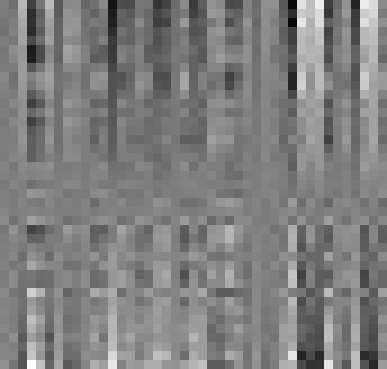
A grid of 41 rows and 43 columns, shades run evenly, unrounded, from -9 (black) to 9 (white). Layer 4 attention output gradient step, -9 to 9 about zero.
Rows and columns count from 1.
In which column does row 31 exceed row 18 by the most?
33
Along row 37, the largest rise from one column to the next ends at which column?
37
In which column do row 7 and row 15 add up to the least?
4
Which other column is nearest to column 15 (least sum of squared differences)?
7
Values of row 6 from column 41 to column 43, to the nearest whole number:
3 4 -1
